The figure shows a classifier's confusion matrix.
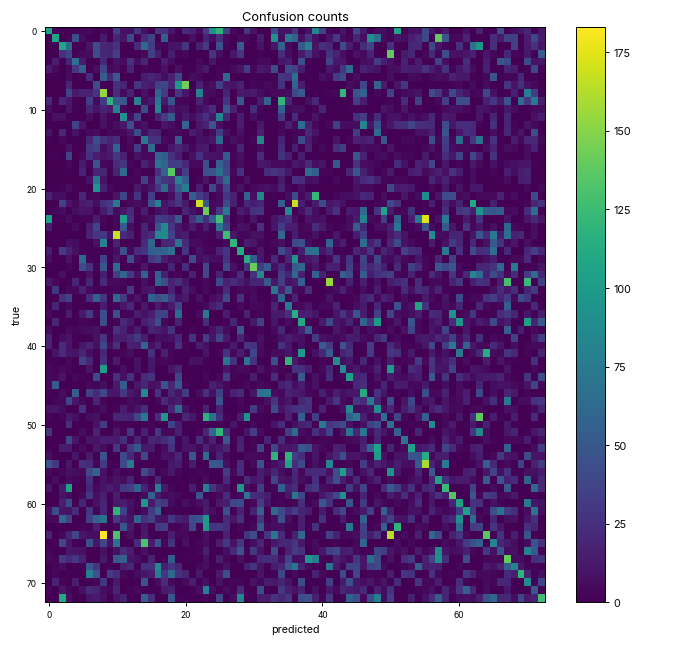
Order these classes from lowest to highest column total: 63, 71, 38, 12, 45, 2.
2, 12, 38, 45, 63, 71
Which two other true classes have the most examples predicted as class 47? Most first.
1, 67
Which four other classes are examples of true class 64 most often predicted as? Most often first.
8, 50, 10, 33
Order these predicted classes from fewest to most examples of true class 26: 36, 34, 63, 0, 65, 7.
0, 36, 7, 63, 34, 65
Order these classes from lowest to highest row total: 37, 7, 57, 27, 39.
39, 57, 7, 27, 37
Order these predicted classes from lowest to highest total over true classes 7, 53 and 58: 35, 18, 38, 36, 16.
35, 18, 38, 36, 16
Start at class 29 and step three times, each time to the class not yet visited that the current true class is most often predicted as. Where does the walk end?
43
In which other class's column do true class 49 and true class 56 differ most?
63
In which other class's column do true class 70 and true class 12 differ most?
46
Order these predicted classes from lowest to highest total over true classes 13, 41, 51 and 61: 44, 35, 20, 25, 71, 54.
20, 54, 35, 44, 71, 25
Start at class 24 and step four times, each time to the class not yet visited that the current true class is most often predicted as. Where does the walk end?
33
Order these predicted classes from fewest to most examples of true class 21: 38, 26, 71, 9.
9, 38, 26, 71
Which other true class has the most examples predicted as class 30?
29
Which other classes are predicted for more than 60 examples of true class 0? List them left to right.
24, 25, 39, 51
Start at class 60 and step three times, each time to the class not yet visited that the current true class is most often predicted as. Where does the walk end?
62
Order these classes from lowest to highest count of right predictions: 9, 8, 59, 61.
61, 9, 59, 8
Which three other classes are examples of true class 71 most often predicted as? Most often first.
23, 61, 31
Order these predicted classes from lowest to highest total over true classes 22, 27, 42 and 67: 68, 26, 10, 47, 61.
68, 61, 47, 26, 10
